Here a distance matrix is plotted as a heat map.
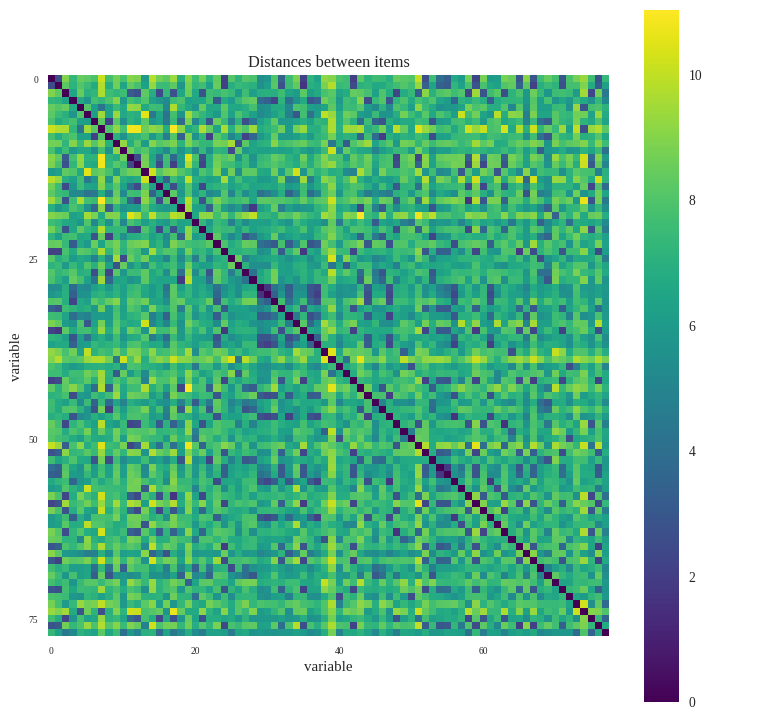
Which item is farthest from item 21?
7
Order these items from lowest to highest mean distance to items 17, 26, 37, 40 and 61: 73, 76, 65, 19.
73, 65, 76, 19
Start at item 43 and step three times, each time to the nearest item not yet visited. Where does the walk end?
69
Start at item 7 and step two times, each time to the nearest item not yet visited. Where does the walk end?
4
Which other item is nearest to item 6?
8
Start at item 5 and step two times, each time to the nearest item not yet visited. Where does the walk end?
36
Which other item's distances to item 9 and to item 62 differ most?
57
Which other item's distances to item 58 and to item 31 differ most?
17
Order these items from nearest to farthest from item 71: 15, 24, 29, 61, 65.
24, 65, 29, 61, 15
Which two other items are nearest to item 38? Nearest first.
64, 49
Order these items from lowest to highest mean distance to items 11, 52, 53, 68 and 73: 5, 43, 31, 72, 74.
43, 72, 5, 31, 74
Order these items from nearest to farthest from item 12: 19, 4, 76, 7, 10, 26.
26, 10, 76, 4, 19, 7
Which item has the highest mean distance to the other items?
39
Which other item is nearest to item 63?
48
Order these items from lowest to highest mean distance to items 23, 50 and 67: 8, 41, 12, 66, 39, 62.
66, 62, 8, 41, 12, 39
